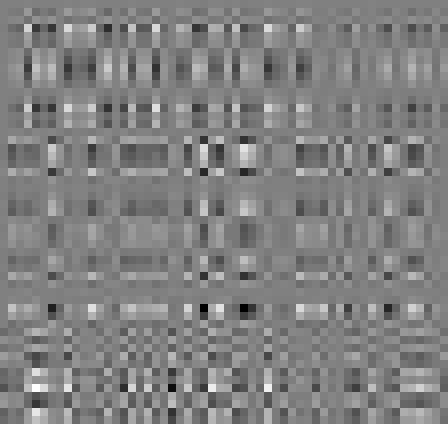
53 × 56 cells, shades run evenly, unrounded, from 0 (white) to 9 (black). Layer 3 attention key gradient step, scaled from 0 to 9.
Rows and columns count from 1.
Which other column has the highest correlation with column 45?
10
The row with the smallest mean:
39
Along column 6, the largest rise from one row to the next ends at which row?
50
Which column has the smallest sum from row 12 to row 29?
30
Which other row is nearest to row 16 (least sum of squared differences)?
5
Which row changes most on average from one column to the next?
49
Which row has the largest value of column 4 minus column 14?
9
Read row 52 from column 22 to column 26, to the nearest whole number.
7 5 3 5 6
